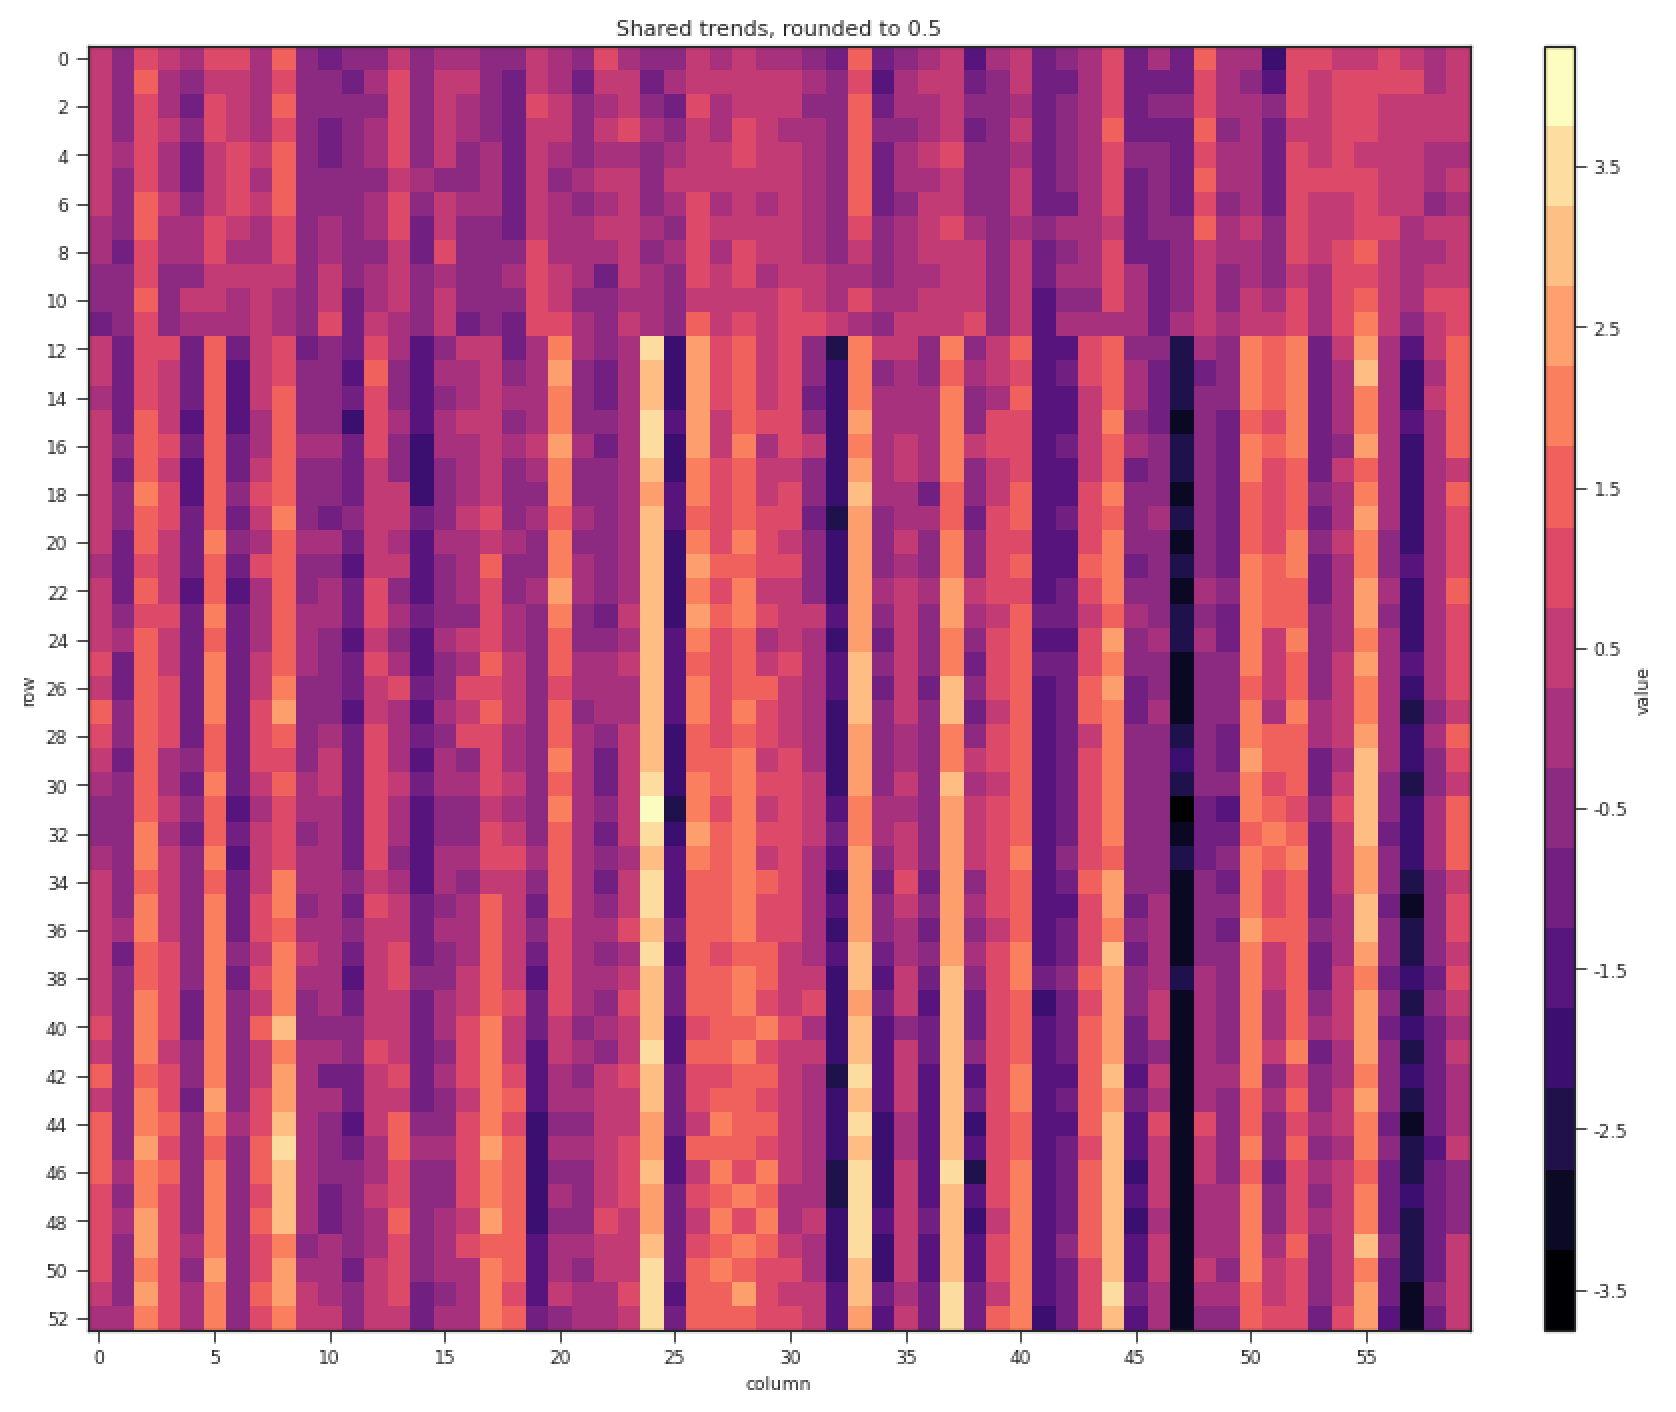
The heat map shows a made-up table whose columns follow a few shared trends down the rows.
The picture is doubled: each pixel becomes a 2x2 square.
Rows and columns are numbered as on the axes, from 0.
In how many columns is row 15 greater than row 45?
16
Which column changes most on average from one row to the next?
38
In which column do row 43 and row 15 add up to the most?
24
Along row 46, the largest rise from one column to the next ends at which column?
33
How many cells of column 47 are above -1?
6
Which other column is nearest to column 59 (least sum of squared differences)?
30
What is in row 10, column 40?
0.5
